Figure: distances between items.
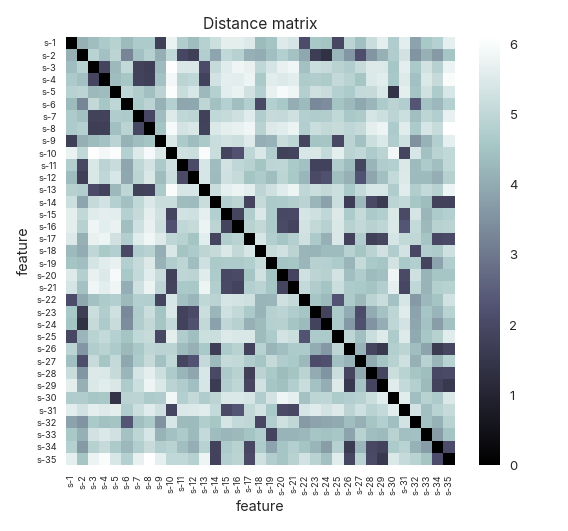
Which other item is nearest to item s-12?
s-2
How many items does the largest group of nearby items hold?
7
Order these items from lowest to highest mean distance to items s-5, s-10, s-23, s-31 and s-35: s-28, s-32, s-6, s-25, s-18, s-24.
s-28, s-24, s-6, s-32, s-18, s-25
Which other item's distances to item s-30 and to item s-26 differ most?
s-29
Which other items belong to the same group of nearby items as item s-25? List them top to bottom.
s-1, s-9, s-22
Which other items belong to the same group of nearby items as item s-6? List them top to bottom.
s-18, s-32
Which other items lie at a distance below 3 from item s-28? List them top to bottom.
s-14, s-17, s-26, s-29, s-34, s-35
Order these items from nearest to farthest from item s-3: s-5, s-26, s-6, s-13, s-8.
s-8, s-13, s-5, s-26, s-6
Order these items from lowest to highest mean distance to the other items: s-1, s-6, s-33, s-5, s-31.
s-6, s-33, s-1, s-31, s-5
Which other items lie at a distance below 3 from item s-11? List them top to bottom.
s-2, s-12, s-23, s-24, s-27
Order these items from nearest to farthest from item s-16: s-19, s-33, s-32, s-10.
s-10, s-33, s-19, s-32
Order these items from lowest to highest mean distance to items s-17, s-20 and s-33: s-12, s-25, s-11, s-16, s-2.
s-16, s-2, s-12, s-11, s-25
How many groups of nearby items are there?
8
